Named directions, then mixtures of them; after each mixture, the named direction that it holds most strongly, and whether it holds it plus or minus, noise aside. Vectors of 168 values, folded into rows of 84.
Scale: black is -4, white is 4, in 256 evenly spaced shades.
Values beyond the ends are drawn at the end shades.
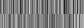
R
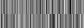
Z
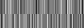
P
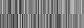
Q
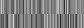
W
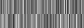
W, minus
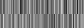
R, plus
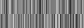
W, plus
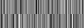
P, plus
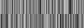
Z, plus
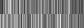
Q, minus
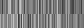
Q, minus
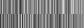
Q, plus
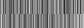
R, plus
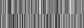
Q, plus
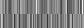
P, minus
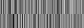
Q, plus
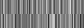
Z, minus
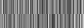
R, plus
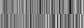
Z, plus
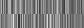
Q, minus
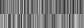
R, plus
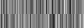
Z, plus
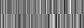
Z, minus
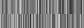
Q, minus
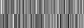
W, plus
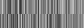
Q, plus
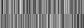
R, minus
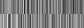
Q, minus
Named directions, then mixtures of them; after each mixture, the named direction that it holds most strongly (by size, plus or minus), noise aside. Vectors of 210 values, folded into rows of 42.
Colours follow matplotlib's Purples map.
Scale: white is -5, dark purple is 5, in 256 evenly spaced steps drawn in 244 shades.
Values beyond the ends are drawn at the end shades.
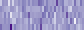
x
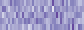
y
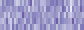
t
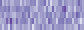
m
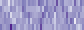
x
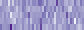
x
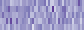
m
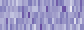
t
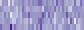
x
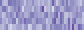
y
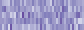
y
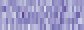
y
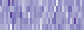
x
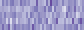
m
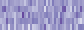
m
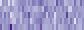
x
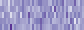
x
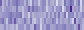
t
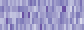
m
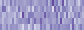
y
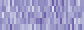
y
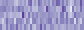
t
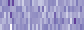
x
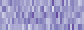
y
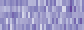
m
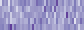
x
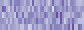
y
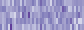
m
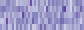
t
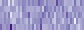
x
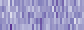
x
